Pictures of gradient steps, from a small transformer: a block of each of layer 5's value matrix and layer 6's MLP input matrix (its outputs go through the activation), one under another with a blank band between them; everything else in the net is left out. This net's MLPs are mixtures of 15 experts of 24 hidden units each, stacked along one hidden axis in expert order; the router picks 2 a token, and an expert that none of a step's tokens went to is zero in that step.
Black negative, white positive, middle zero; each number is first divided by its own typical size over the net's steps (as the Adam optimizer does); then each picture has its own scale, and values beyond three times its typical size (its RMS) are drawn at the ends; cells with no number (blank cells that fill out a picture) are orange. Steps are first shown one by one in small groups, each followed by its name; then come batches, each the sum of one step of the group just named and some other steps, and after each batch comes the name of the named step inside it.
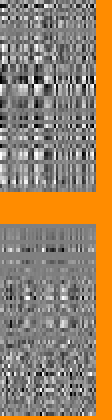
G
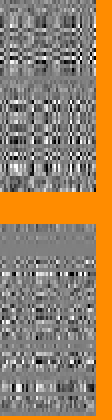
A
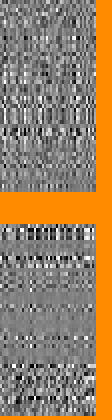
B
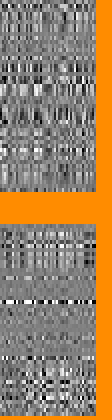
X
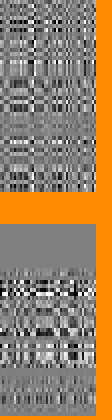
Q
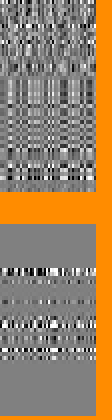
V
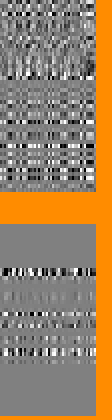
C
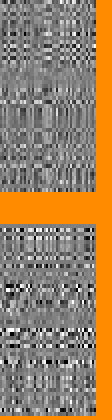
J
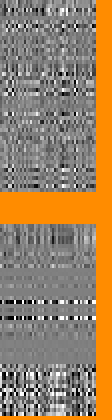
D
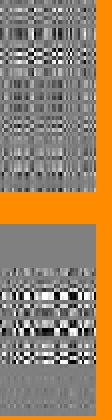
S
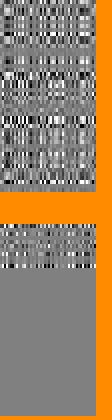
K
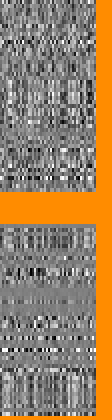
V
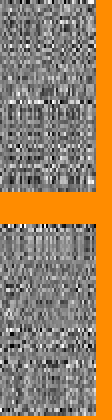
J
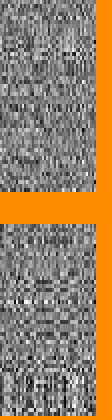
X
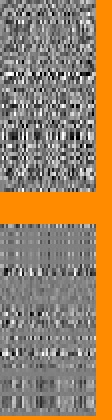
C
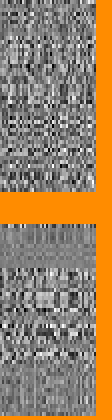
V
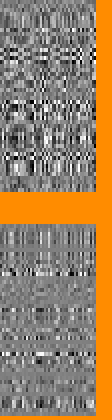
A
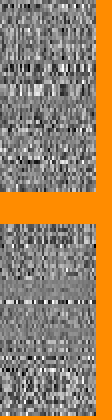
X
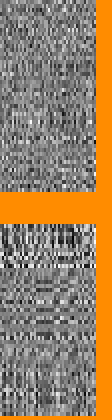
D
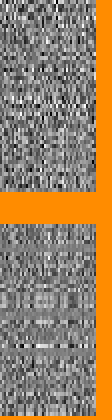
B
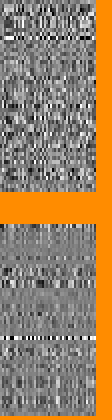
C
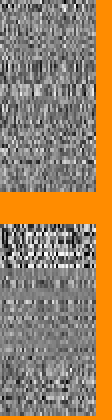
X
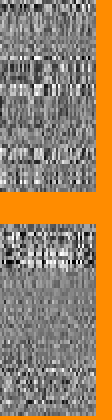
X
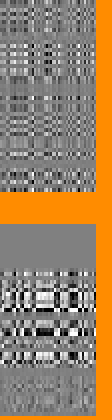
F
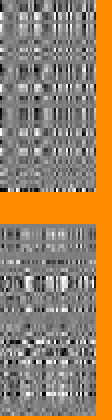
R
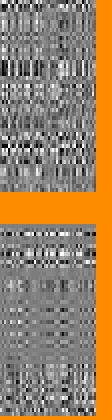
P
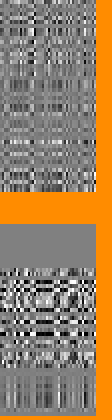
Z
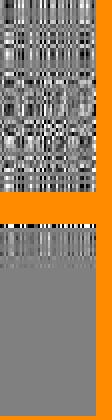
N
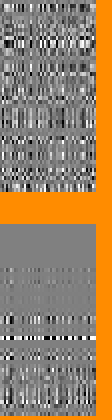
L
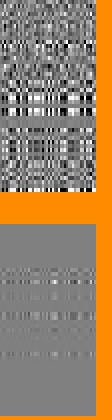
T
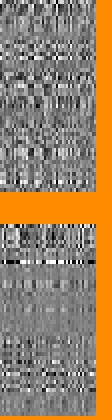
N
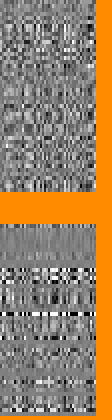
N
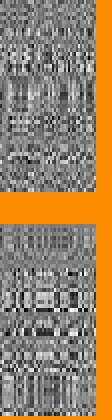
F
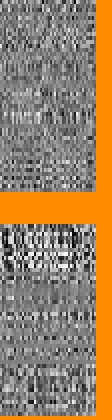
L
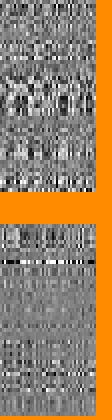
T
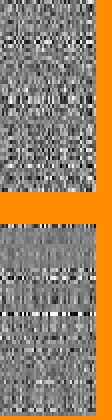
T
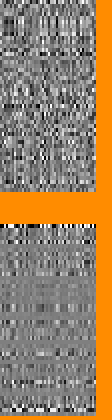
N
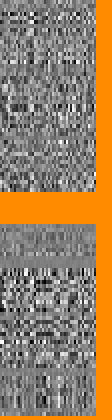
Z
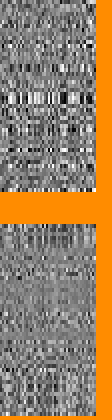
T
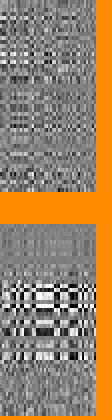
F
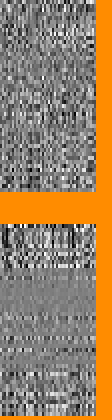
L
